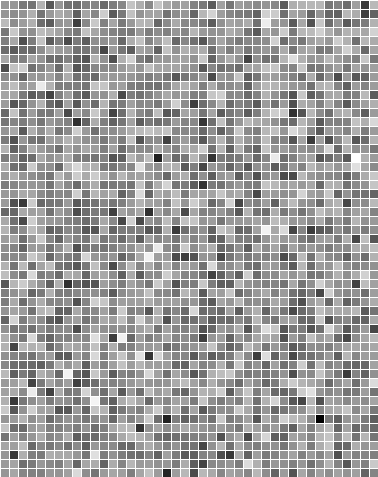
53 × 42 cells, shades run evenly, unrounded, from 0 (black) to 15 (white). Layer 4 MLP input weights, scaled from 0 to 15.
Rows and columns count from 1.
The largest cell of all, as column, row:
40, 18
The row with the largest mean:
4
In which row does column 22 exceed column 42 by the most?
35
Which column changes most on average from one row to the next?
33
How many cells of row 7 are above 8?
26
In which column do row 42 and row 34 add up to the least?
39
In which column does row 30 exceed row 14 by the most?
24
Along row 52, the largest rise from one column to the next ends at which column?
28
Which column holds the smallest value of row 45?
2
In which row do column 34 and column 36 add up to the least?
45
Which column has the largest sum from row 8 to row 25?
30
